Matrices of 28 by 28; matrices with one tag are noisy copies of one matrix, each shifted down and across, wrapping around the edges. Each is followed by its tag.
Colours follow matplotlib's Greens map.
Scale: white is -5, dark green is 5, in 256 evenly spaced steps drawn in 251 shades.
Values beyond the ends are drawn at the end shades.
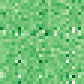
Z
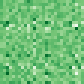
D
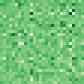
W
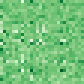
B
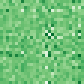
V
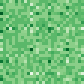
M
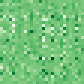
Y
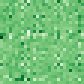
Z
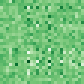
Y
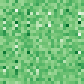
Y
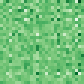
W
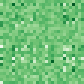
Y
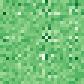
V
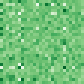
W
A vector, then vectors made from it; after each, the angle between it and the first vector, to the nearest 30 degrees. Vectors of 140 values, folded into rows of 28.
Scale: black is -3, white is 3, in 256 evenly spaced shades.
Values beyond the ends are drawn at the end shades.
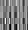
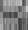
60 degrees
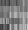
120 degrees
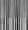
90 degrees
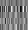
120 degrees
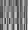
150 degrees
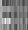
60 degrees
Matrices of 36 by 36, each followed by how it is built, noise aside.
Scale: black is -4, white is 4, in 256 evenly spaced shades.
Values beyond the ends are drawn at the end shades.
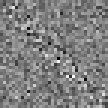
banded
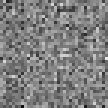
blocks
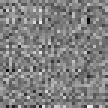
low rank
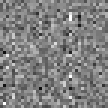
uneven columns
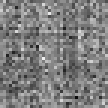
blocks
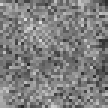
smooth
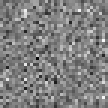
uneven columns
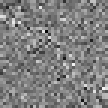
block diagonal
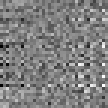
low rank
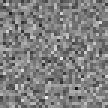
noise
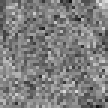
smooth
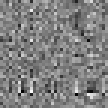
low rank
